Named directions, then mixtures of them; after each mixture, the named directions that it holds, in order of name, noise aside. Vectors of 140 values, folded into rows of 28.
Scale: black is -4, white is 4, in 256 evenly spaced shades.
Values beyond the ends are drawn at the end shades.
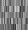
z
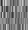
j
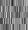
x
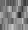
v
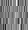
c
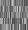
x.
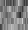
v.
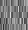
c, x.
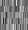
c, x, z.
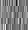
c, j.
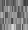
v, z.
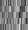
c, v, z.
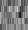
v, z.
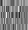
j, x, z.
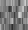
v.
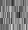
v, x.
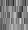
c, v, x.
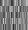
j, x, z.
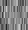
c, j, x.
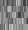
v.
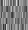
c, j.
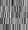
x.
